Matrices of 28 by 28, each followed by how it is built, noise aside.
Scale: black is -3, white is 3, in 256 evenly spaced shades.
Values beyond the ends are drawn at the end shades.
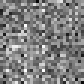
low rank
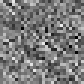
Toeplitz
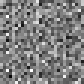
repeating rows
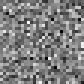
noise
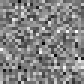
noise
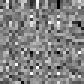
low rank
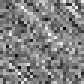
Toeplitz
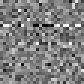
uneven rows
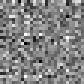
low rank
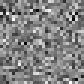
low rank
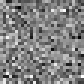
low rank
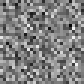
repeating rows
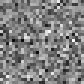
noise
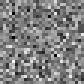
noise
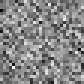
Toeplitz
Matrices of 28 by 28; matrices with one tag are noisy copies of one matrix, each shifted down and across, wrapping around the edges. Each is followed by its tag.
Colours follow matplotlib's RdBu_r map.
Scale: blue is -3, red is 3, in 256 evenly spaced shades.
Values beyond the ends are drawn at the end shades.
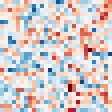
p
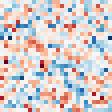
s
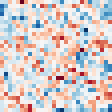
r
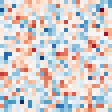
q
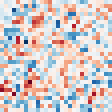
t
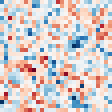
r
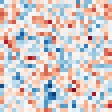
r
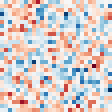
r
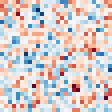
p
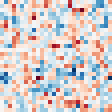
q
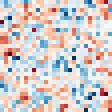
p
